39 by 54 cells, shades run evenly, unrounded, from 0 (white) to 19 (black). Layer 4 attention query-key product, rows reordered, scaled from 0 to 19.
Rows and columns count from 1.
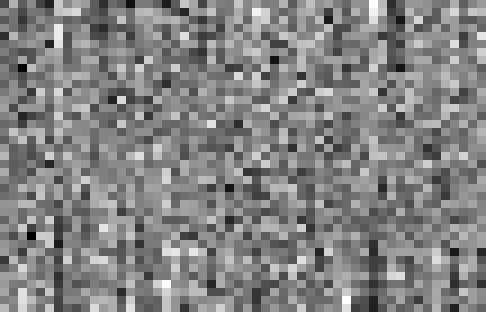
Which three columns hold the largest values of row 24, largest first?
26, 43, 24
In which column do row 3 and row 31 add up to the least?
19
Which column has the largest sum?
45
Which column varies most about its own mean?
7
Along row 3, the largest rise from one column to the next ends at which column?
37
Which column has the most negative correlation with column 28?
5
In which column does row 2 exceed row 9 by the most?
20
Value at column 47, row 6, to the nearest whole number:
4
